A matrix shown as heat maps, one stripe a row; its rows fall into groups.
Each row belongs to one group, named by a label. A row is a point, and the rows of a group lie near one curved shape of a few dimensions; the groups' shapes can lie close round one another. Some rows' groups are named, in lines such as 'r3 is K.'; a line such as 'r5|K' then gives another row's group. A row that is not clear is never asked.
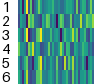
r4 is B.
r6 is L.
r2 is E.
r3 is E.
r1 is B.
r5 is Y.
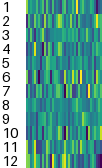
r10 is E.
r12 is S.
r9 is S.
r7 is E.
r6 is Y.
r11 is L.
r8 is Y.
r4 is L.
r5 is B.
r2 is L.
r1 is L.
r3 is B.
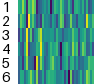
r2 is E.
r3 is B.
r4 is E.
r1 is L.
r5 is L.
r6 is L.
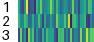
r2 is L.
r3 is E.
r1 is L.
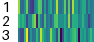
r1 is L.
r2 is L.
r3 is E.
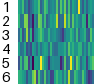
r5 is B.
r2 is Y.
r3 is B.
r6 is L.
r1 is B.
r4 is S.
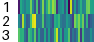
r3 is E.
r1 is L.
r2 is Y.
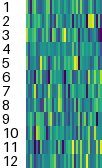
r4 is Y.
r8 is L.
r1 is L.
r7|E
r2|B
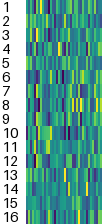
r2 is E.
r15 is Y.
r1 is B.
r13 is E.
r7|E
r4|E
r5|E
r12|E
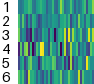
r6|E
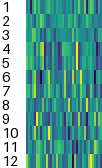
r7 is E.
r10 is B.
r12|B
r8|B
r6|Y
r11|L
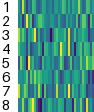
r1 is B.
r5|E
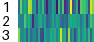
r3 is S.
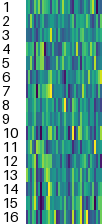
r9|Y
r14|B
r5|L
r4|L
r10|B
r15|Y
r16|B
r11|L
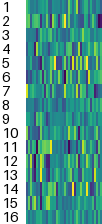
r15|B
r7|L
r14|B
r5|B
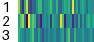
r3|B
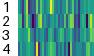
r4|L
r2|Y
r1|L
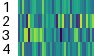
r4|B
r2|E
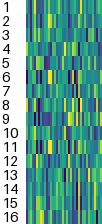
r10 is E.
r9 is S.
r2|B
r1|L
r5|L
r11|B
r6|B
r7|L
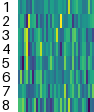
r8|L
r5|L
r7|B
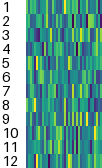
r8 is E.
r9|B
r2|B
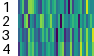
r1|L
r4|E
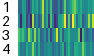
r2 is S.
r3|E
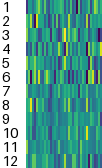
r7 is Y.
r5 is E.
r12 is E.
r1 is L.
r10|B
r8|E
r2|E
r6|B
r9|B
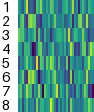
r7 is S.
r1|L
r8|L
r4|Y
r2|L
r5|L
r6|L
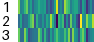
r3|L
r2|E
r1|E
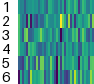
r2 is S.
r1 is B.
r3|E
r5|E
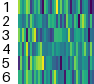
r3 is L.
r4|B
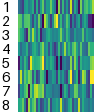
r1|E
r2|S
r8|E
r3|B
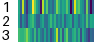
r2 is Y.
